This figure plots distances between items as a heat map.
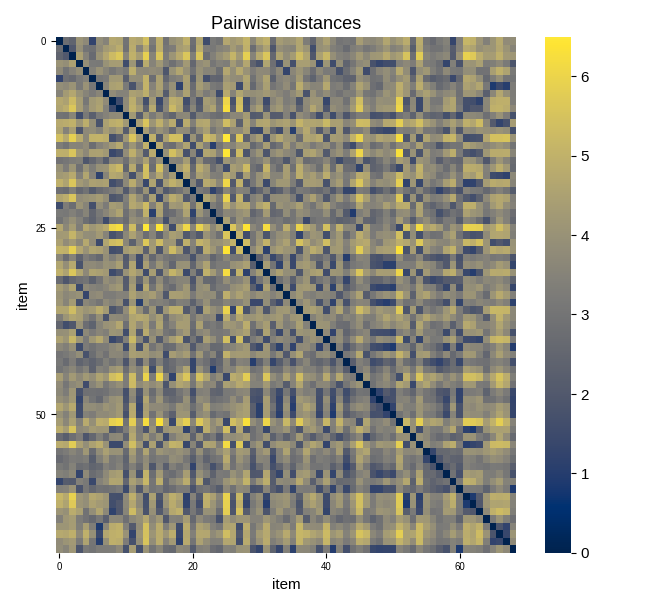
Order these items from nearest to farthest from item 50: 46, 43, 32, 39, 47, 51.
39, 47, 43, 32, 51, 46
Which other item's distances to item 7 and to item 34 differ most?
4
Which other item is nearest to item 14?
23
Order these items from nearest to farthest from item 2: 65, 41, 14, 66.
14, 41, 65, 66
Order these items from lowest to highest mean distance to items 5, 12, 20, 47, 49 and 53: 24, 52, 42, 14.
24, 14, 42, 52
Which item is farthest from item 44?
13
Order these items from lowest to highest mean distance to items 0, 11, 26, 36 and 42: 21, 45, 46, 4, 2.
21, 4, 46, 2, 45
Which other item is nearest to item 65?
6
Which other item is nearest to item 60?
68
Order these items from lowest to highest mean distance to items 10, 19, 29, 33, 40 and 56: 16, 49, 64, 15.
49, 15, 16, 64
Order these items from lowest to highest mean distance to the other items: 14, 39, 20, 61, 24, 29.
20, 29, 24, 39, 14, 61
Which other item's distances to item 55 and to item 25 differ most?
56
